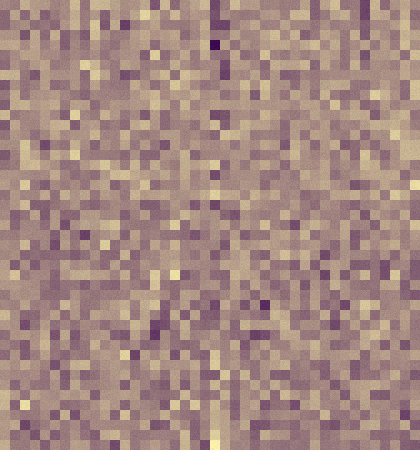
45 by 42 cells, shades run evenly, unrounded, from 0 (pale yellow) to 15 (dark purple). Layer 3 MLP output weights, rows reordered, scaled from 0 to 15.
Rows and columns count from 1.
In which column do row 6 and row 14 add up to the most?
37
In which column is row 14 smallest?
40
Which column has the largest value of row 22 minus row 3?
8
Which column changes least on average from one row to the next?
21
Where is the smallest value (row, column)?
45, 22
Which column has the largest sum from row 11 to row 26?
5
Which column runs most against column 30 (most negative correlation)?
1
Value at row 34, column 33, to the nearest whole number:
6
